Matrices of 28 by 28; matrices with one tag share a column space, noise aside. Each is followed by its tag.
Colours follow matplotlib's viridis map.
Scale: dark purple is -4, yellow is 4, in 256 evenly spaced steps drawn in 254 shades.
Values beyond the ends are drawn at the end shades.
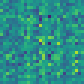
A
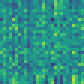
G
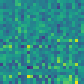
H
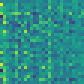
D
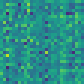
D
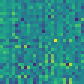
H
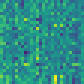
G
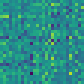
A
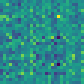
A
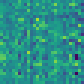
A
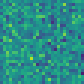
A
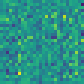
A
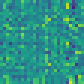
G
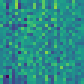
G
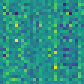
D
